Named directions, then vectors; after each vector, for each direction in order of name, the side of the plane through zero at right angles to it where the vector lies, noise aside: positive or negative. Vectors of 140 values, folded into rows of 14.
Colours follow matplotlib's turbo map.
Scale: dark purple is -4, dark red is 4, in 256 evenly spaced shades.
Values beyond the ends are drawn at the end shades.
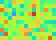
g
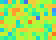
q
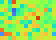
positive, negative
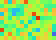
positive, negative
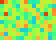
negative, negative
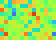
positive, negative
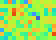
negative, positive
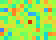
negative, positive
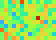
positive, negative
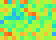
positive, negative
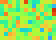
negative, negative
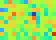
negative, positive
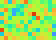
positive, negative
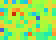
negative, positive
